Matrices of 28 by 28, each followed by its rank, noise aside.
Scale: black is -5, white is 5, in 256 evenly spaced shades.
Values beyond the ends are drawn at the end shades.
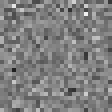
six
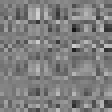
two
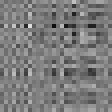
two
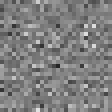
six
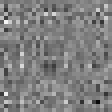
four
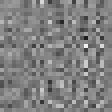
three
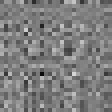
three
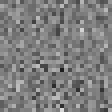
six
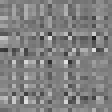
two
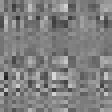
two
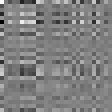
one
